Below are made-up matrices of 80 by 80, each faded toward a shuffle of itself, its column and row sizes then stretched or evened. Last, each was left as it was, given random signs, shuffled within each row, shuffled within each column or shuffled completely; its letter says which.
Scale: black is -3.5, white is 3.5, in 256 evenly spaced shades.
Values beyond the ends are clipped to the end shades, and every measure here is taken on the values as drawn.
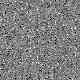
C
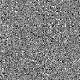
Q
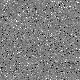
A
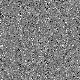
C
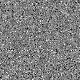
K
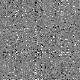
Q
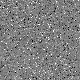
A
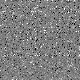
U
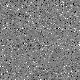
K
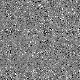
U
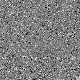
K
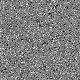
A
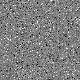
C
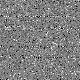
K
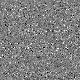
K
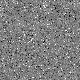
A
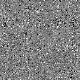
U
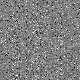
C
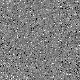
C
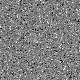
A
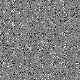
U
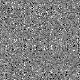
Q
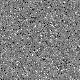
A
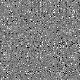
Q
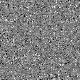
K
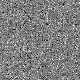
C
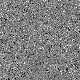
A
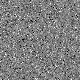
A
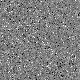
A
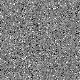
C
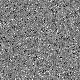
A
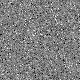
A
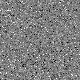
K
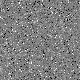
A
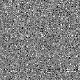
Q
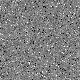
A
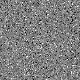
C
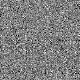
U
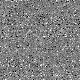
K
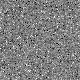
A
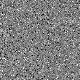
C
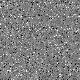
K
